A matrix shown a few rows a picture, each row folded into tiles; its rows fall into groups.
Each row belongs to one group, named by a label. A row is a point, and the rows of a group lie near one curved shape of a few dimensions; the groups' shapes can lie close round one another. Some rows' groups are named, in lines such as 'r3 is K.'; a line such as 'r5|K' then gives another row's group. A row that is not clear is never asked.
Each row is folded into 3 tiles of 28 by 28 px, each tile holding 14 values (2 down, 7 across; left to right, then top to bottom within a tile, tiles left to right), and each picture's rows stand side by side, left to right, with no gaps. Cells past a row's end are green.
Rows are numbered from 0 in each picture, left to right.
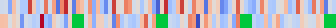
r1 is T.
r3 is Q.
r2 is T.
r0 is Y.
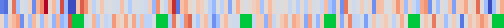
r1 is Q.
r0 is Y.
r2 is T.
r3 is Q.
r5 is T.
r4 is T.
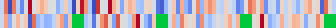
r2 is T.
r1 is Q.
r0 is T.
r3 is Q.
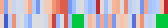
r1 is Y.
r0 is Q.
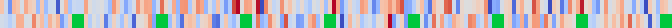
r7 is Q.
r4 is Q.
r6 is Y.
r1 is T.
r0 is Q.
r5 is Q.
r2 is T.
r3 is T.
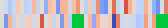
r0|Q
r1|T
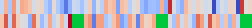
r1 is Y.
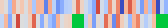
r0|Y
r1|Q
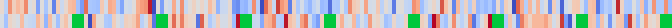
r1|Q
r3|Q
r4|Y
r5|Y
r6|Q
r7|Y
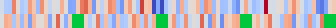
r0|Y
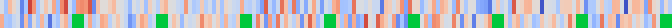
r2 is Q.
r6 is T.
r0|T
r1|T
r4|Q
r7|Q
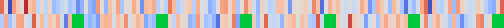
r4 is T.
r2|T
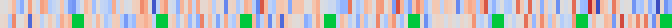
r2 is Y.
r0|T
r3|T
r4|Y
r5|Q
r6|T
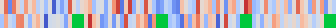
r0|T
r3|Q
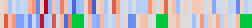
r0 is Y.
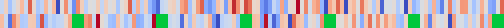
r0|Y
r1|Y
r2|T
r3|Y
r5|T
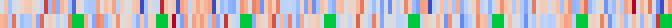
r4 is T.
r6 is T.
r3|T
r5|T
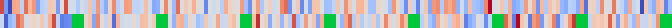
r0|Q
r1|T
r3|Y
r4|T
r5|T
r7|T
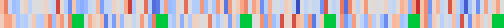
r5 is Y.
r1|Y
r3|Q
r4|T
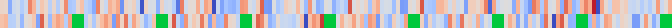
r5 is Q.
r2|Y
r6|Y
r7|T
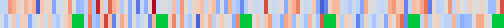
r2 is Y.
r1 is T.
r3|Y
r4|T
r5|T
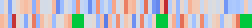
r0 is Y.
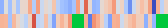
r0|Y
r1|Q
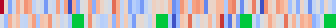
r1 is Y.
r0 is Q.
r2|Q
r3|Q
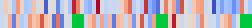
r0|Q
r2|Y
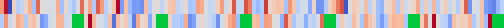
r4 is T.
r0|T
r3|Y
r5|Y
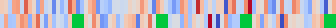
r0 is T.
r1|Q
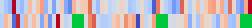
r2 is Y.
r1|Q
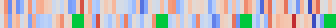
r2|T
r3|Q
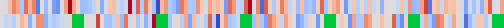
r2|Y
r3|T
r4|Q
